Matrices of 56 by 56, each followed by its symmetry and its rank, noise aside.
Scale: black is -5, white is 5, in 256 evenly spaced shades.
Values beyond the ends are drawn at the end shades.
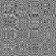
no symmetry, rank four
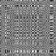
no symmetry, rank two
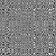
no symmetry, rank four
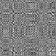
symmetric, rank four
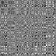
symmetric, rank three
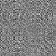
antisymmetric, rank four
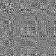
antisymmetric, rank four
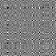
symmetric, rank two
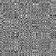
no symmetry, rank four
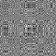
symmetric, rank four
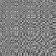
symmetric, rank three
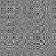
symmetric, rank three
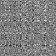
antisymmetric, rank four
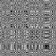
symmetric, rank two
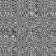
antisymmetric, rank four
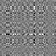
antisymmetric, rank two
